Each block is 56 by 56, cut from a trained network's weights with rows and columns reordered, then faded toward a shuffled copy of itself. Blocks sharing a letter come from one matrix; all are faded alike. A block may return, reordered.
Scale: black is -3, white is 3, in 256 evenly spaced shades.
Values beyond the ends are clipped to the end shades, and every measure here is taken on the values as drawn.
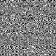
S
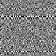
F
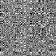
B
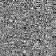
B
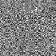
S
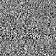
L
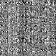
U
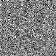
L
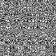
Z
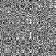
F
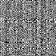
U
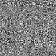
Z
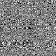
S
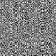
S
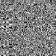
S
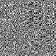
B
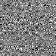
L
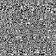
L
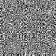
S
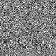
Z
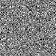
L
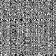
U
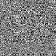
S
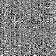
U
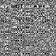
F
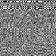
F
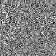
B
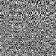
F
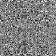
L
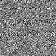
Z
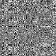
B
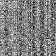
U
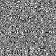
Z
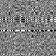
F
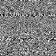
L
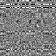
F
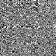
S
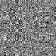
S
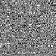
S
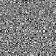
S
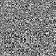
S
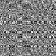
F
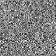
Z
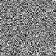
S
